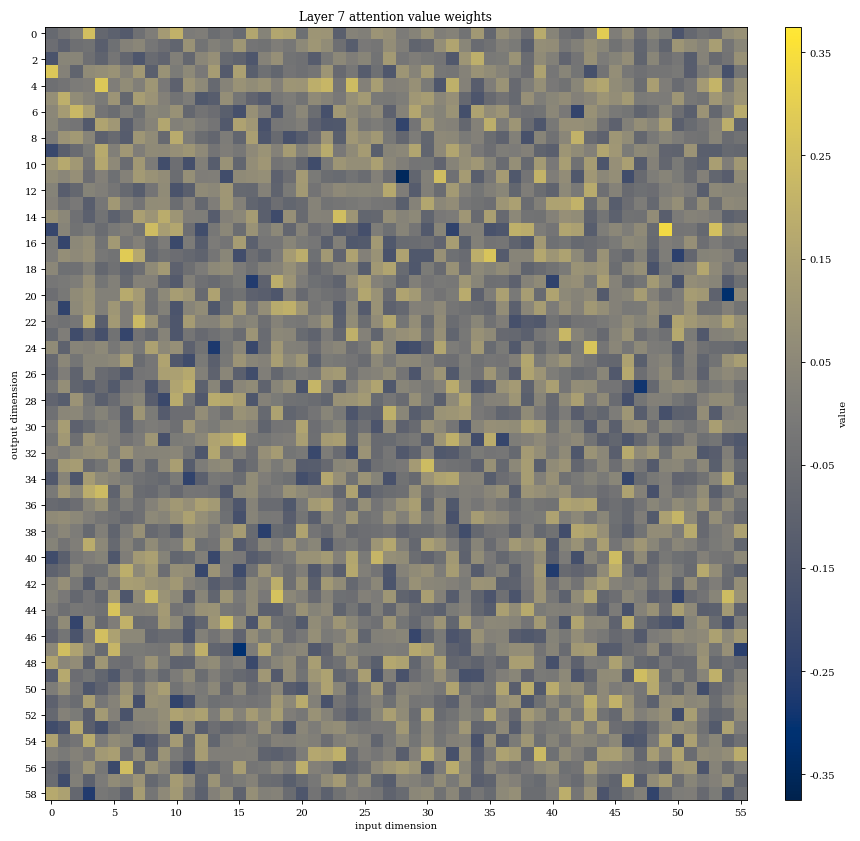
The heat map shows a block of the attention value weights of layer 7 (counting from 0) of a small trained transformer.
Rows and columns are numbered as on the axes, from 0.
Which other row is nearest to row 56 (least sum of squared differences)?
1
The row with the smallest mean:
16
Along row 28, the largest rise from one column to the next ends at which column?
10
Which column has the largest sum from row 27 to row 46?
39
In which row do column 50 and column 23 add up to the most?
55
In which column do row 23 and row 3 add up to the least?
2
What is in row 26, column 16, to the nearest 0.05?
-0.2
